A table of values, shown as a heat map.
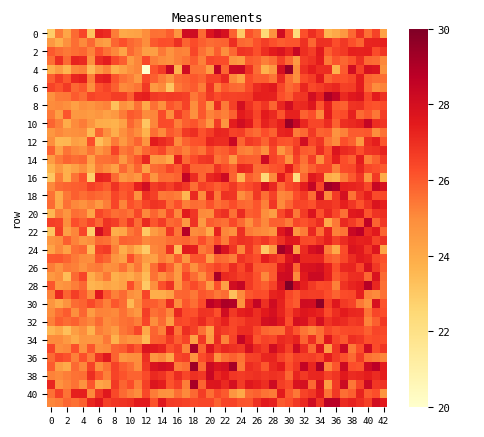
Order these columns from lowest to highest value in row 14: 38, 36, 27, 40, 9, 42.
9, 40, 38, 42, 36, 27
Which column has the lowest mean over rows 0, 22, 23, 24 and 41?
0
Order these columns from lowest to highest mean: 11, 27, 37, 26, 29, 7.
11, 7, 27, 26, 37, 29
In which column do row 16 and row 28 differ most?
31
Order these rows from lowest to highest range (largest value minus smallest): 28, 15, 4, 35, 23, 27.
23, 15, 35, 27, 28, 4
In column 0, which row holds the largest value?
39
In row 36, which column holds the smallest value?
15
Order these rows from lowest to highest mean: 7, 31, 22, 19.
22, 19, 31, 7
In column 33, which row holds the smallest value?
33
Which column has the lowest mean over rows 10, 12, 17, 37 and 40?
2
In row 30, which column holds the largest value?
34
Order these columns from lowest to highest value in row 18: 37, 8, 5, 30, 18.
30, 5, 8, 18, 37
